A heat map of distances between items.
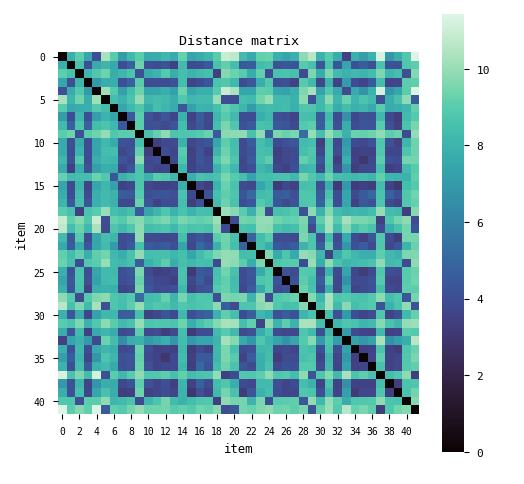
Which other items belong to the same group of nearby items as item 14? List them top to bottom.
6
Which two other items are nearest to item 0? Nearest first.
33, 4
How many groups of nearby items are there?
6
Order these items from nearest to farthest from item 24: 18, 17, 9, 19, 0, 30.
18, 9, 30, 17, 0, 19
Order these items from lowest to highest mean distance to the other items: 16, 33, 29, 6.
16, 33, 6, 29
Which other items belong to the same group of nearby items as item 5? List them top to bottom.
19, 20, 29, 37, 41
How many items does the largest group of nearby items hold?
23
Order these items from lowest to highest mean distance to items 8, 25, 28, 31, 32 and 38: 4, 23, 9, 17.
17, 23, 4, 9
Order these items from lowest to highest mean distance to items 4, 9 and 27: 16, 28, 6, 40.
16, 40, 28, 6
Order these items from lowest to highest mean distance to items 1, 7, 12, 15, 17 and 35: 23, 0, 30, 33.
30, 33, 0, 23
